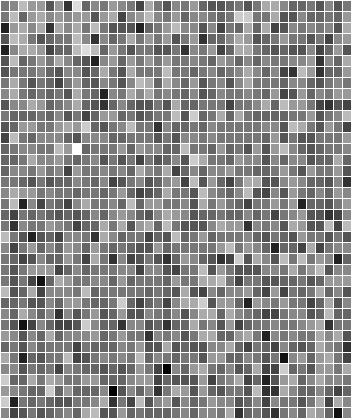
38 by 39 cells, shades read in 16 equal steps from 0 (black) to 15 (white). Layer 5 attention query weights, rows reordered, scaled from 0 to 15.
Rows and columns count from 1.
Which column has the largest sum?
9
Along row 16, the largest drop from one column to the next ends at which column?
20
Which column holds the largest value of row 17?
22
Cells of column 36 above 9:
7
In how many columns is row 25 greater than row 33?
18
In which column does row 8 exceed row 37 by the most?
2
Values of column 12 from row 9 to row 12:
2 3 9 5
